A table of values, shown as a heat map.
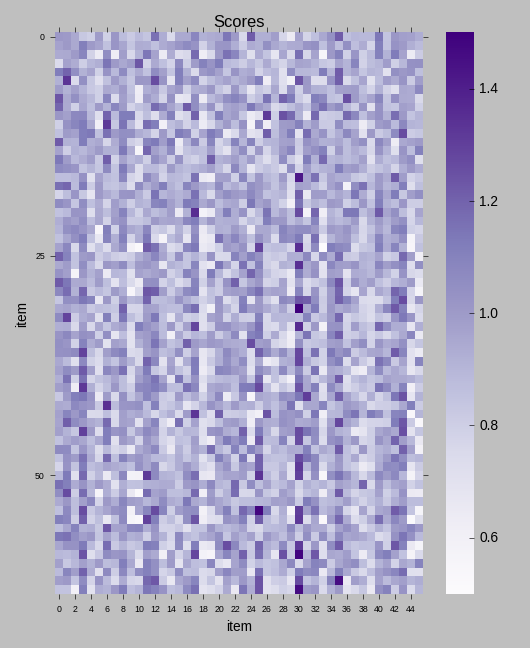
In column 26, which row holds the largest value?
9
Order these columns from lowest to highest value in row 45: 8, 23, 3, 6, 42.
42, 8, 6, 23, 3
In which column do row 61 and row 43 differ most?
25
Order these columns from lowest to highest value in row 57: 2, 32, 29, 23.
32, 23, 29, 2
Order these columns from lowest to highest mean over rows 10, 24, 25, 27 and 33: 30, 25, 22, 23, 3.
22, 23, 3, 25, 30
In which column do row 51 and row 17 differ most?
36
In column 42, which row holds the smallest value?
12
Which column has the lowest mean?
18
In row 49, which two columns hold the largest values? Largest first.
30, 25
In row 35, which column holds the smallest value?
29
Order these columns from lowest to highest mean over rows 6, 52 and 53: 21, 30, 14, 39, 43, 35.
30, 39, 21, 14, 43, 35
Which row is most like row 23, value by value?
38
